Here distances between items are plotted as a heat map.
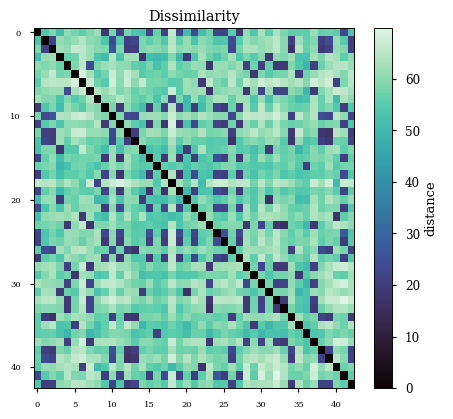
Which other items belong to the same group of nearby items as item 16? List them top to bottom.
36
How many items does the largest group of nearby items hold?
11
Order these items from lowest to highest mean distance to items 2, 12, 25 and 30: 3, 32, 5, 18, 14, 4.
4, 32, 14, 3, 5, 18
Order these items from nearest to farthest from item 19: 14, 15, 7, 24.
15, 24, 14, 7
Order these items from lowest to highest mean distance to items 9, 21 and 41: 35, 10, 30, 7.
35, 10, 7, 30
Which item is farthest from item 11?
18
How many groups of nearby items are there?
8
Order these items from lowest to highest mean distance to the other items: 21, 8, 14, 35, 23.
21, 23, 14, 35, 8
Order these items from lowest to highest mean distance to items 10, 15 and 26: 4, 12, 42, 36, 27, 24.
42, 12, 27, 24, 36, 4
